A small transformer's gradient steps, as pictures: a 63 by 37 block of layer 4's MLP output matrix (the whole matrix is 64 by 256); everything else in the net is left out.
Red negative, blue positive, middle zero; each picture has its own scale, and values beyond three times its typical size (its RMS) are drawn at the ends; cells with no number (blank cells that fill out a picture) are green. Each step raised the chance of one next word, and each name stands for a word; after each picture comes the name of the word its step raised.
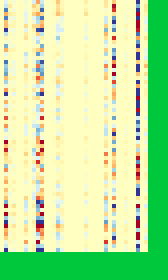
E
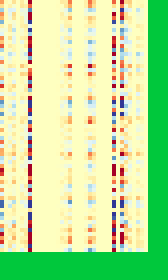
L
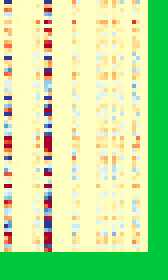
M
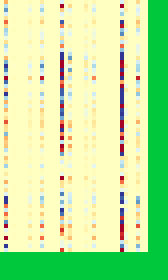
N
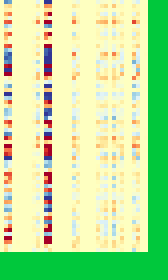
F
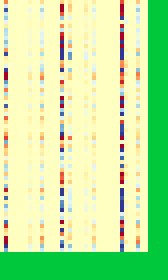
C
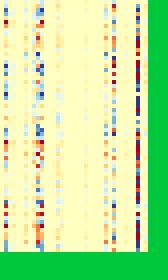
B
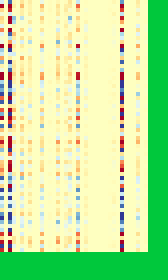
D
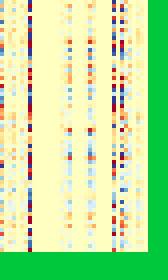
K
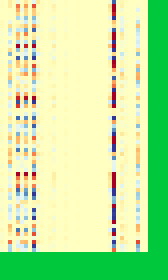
C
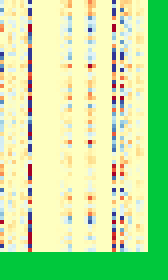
E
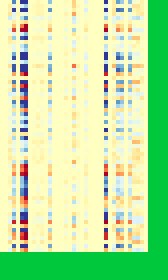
E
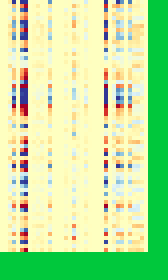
K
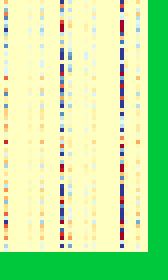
E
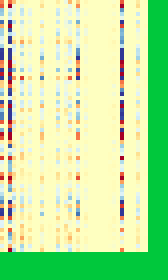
N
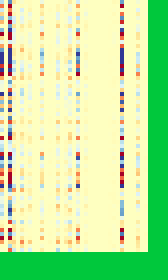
F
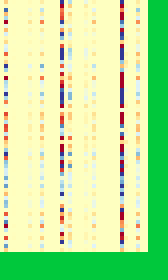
K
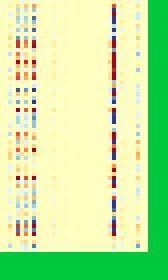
B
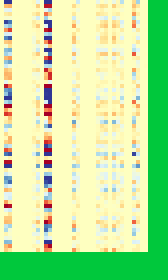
K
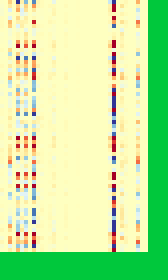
M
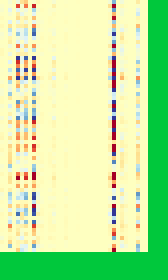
N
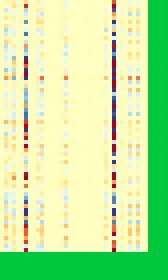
N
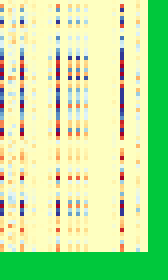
N
